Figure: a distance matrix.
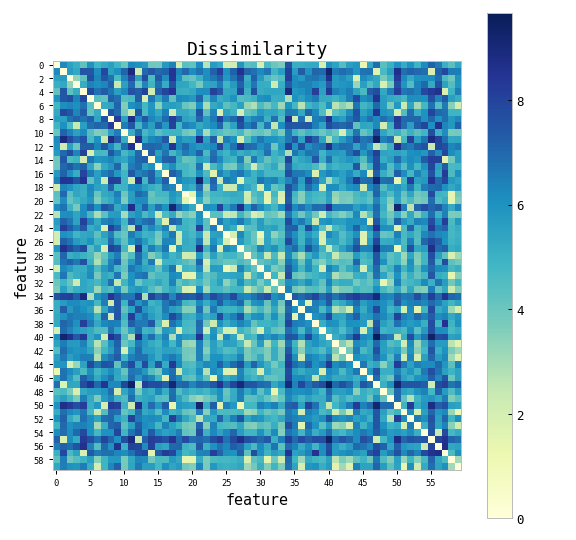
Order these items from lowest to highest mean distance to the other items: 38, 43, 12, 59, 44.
59, 43, 38, 44, 12
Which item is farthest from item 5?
47
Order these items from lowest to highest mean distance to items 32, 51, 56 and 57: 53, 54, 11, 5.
53, 54, 5, 11
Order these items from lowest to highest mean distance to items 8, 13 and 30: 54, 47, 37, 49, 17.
37, 49, 54, 17, 47
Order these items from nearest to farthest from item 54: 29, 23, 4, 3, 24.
29, 24, 23, 3, 4
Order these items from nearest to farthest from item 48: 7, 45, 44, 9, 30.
9, 44, 30, 45, 7
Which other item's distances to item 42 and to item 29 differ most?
15
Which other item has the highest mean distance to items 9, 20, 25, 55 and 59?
34
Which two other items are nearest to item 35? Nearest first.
37, 8
